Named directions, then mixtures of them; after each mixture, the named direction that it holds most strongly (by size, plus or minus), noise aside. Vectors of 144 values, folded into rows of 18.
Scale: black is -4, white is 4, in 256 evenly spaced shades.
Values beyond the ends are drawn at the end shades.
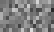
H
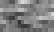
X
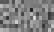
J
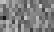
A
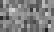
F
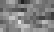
X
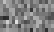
A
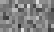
H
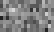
F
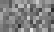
H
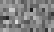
J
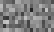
J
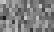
A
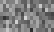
A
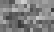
X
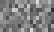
H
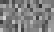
A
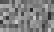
J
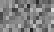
H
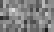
F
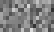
H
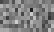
J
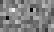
F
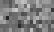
H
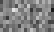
H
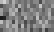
A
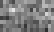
F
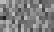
A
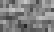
X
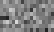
F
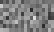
J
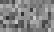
J
